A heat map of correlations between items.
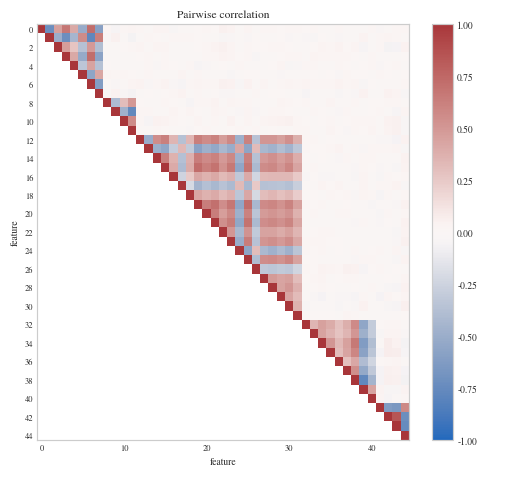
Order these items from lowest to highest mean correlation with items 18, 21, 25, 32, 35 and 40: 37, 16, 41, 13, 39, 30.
13, 39, 41, 37, 16, 30
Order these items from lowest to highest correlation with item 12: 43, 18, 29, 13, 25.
13, 43, 18, 29, 25
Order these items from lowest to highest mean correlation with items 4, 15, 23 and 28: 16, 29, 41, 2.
41, 2, 16, 29
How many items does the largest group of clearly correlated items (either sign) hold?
20
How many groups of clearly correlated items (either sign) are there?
5
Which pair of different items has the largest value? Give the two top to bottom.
42, 43
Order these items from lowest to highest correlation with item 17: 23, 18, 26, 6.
23, 18, 6, 26
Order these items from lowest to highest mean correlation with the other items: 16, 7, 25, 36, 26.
26, 7, 36, 16, 25
